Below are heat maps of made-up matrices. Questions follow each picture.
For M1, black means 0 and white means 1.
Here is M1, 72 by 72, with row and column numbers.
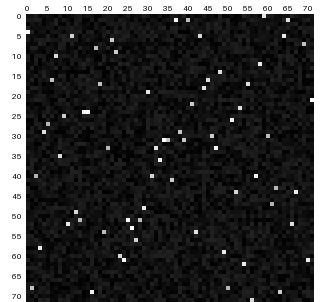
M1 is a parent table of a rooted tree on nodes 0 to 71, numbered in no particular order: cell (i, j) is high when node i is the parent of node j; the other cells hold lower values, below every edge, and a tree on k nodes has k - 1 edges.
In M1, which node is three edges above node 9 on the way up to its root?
26
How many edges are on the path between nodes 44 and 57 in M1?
7
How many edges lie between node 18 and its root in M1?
7
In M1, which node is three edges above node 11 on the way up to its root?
56
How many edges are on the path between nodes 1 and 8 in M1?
4
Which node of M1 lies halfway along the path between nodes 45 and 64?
71
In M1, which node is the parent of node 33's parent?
41
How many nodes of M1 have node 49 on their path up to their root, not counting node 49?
3
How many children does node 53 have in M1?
1
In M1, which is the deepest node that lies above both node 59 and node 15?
24
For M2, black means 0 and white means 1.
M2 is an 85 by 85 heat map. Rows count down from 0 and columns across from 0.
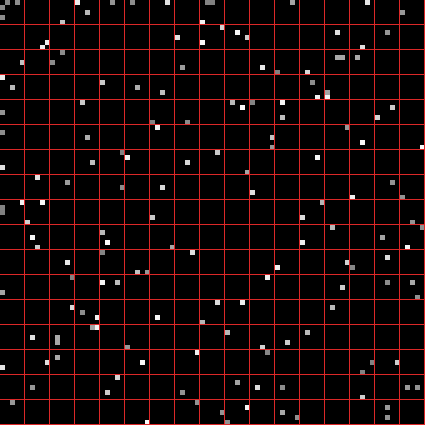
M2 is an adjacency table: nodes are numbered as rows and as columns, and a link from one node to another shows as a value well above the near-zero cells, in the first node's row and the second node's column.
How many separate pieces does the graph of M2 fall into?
5
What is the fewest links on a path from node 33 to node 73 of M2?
2
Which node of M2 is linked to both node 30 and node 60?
node 43
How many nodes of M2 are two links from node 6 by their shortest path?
6
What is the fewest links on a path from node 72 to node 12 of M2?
5
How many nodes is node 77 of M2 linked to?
5
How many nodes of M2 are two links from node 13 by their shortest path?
2
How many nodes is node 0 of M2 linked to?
10
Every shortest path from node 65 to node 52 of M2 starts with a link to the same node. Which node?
node 19
